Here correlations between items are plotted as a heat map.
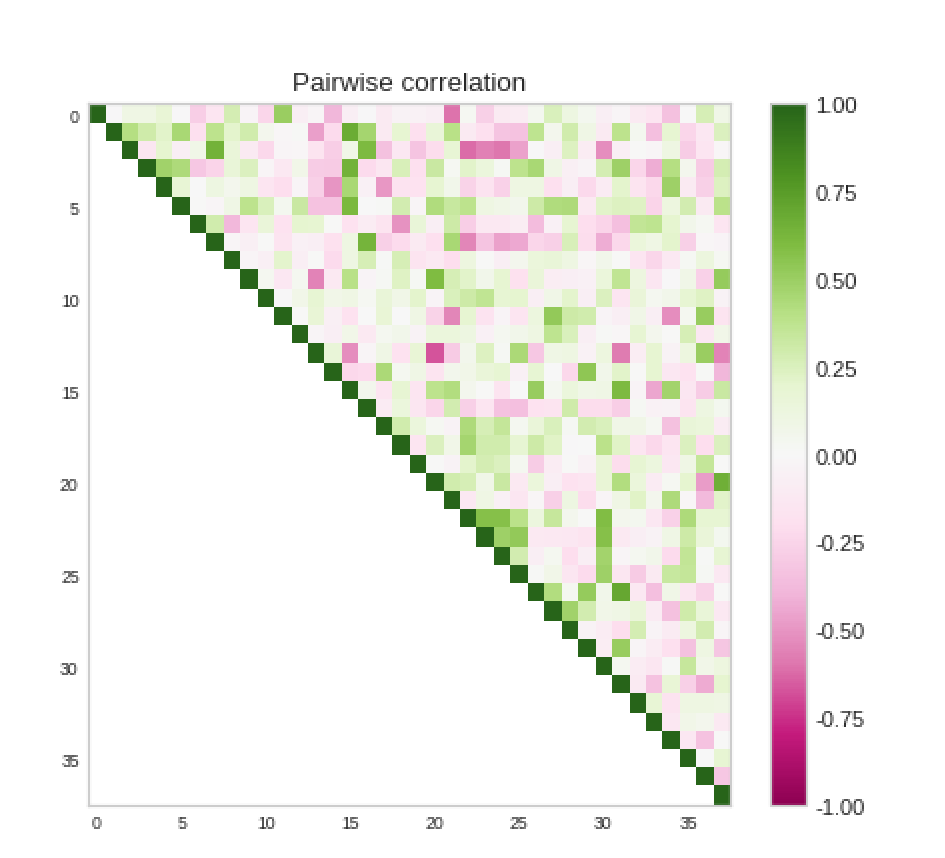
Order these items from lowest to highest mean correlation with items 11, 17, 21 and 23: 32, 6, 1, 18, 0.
0, 6, 1, 32, 18
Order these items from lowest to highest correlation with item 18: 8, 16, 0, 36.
36, 0, 16, 8
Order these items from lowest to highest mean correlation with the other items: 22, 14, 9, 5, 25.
14, 25, 9, 22, 5
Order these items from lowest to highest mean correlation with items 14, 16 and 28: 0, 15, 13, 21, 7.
0, 15, 13, 21, 7
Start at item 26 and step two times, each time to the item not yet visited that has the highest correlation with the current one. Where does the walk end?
15
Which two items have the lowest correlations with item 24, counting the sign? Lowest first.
2, 7
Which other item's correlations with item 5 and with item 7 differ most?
22
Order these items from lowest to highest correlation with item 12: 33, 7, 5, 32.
7, 33, 32, 5
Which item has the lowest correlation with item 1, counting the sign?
13
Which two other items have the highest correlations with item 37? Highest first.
20, 9
